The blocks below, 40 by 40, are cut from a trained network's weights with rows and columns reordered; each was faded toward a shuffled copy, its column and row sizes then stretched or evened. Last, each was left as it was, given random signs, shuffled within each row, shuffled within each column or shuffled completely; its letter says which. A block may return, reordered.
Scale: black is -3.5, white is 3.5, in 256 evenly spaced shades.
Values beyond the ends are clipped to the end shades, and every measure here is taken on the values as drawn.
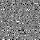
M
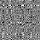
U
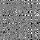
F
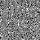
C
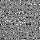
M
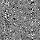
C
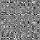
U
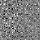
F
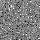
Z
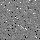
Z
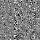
C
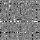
F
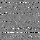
M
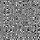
U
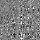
F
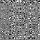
U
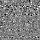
M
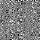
F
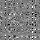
F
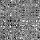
U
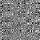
U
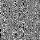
C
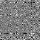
F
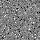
Z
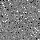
Z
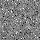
Z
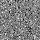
Z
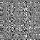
U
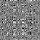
U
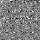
M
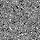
Z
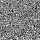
Z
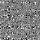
F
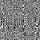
U
